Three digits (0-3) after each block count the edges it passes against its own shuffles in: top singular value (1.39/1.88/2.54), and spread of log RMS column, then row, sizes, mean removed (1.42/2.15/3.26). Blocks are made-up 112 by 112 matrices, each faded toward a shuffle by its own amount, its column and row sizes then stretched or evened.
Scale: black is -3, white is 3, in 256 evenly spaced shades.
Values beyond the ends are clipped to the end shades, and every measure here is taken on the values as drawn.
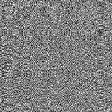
3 1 0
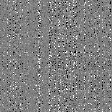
1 3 1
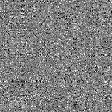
2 0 1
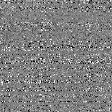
0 1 3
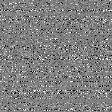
1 0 3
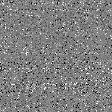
1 1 2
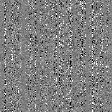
1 3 0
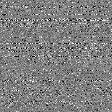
1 0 3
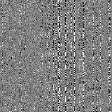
3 3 0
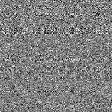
2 0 2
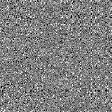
2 2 1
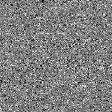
1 0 2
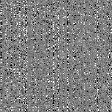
2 3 1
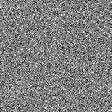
2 0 0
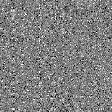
2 1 0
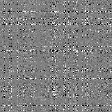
2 3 3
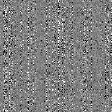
1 3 1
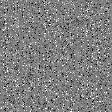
0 2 0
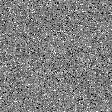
1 0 0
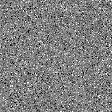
1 1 0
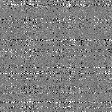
1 2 3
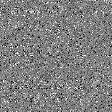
1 1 2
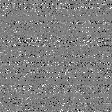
1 0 3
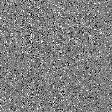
1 2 0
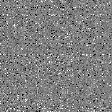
1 2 2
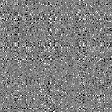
3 2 2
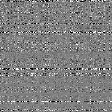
2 2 3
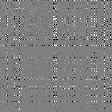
3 3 3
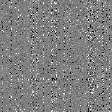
1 3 1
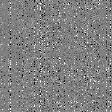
1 3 1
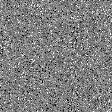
0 1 0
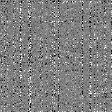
1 3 2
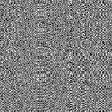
3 2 0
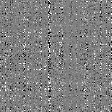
0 3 2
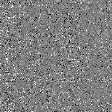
0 2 1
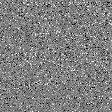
1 0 2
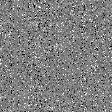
0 2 0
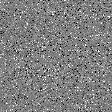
0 1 1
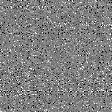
2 1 2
